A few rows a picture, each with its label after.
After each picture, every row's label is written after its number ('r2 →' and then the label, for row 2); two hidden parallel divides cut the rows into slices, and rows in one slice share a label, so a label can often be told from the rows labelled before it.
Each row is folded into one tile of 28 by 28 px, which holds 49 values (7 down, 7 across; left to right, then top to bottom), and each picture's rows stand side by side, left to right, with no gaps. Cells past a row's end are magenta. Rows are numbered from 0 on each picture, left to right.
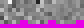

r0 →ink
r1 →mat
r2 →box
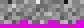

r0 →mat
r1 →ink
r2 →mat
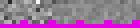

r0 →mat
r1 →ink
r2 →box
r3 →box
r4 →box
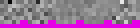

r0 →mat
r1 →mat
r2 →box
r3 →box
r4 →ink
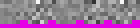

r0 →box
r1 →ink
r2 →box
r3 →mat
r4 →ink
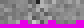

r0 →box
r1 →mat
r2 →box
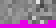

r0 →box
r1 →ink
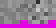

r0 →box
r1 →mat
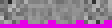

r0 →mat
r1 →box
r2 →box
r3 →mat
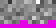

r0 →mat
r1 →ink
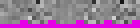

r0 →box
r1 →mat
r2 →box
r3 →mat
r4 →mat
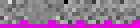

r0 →ink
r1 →box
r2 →mat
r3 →mat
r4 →mat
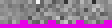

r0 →box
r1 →ink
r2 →mat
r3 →mat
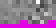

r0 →box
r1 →ink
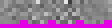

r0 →box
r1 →ink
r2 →ink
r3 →box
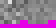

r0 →ink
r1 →box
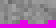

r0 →box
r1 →box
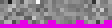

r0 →mat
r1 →ink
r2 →box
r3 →mat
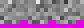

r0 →ink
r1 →ink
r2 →mat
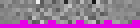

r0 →box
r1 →ink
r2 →mat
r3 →mat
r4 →box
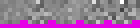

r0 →box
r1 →ink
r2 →box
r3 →ink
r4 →ink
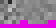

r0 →mat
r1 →box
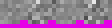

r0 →box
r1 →ink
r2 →box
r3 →ink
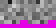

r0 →mat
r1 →mat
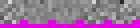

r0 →ink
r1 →box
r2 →box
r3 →ink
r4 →mat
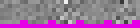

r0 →box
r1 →box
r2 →ink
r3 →box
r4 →mat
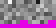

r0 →ink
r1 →mat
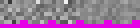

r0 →mat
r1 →ink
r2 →ink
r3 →box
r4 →box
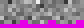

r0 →mat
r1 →ink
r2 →mat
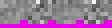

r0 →box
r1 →ink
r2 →box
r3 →ink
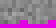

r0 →box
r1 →box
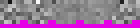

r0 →mat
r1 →ink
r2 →box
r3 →box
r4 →mat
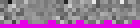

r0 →mat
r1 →box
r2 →mat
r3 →ink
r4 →ink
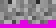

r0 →mat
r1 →mat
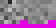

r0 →mat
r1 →box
